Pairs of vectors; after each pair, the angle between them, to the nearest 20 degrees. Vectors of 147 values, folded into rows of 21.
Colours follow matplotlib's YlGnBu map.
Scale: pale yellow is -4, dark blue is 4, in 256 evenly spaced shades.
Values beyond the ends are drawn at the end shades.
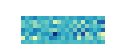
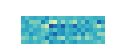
60 degrees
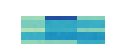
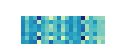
100 degrees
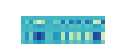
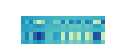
20 degrees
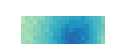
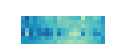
140 degrees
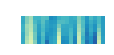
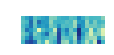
140 degrees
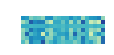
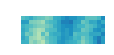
120 degrees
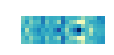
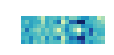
160 degrees
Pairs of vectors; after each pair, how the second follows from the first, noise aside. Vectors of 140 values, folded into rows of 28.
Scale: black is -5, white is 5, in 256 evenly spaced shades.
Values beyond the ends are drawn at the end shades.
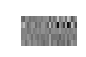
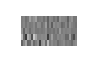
reversed, negated, partly zeroed.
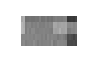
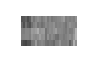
reversed, shrunk.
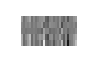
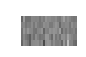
negated, shrunk.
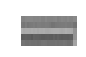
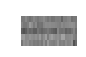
negated, shrunk.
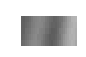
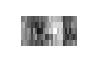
wrapped around, scaled up.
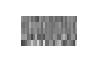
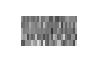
copied.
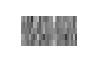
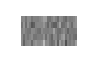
reversed, shrunk.
